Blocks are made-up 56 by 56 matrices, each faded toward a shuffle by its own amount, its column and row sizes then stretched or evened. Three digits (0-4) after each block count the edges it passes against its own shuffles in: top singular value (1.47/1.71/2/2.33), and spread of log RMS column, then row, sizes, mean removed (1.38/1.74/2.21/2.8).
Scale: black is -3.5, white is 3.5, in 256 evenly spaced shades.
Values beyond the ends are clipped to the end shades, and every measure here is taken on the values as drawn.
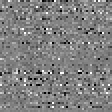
1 0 4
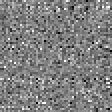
2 0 2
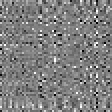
4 3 2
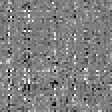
3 3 3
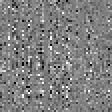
1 4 2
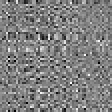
4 3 1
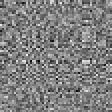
4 1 3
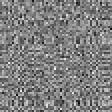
4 2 1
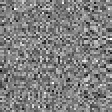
3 1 1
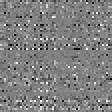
3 2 4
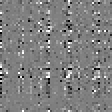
4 4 3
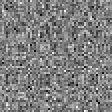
3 2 0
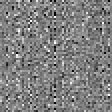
3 4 0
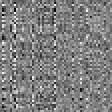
4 4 0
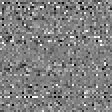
2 0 4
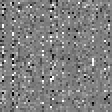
0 4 1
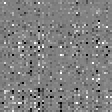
2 3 3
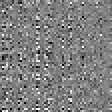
3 4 2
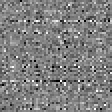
3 1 3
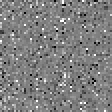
0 2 0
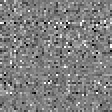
1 2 3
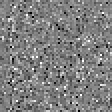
1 1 0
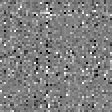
0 3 2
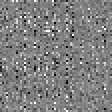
1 4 2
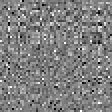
4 2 1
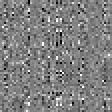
3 4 0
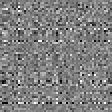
4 2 4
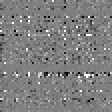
0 2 4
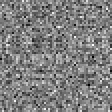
3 0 0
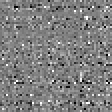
1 3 4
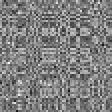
4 0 2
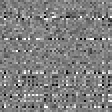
4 2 4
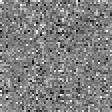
1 2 1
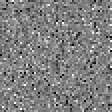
0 1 0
